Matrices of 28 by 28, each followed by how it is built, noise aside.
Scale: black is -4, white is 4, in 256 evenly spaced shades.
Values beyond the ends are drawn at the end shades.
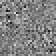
block diagonal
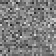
uneven rows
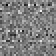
uneven rows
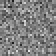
noise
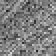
Hankel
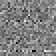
uneven rows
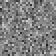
noise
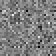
uneven rows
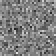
noise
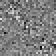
block diagonal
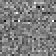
uneven rows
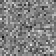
noise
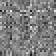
low rank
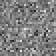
uneven rows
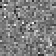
block diagonal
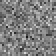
noise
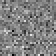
uneven rows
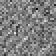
Hankel
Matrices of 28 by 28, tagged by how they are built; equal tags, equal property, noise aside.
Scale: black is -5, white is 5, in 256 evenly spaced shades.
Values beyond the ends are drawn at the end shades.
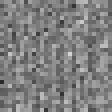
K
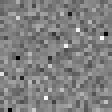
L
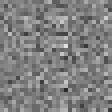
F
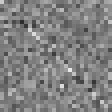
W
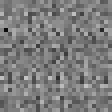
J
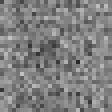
K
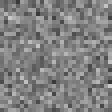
J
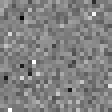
L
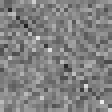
W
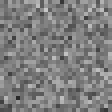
J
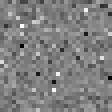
L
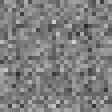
J
